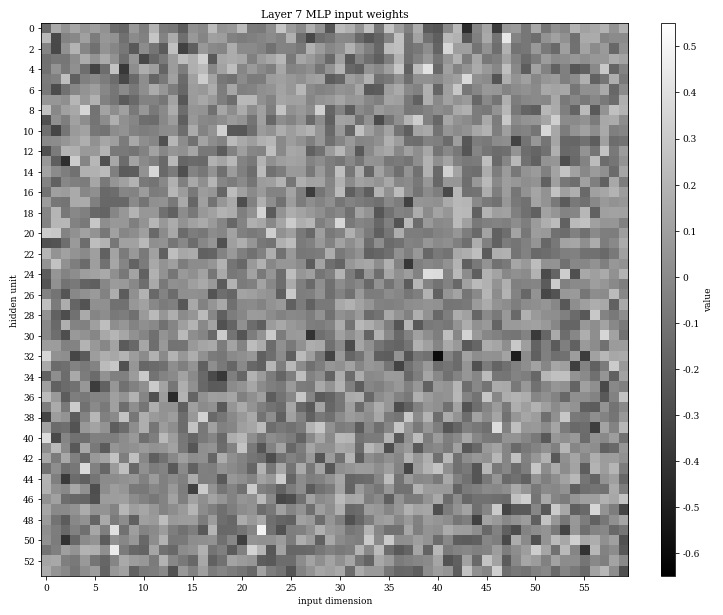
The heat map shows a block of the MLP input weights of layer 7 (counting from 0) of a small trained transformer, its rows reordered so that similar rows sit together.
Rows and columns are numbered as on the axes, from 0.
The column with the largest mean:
30
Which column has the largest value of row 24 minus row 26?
40
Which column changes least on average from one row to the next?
49
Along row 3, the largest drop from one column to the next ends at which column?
17
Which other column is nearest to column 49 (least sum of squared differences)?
12
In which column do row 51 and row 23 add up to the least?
37
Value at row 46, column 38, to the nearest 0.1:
-0.1
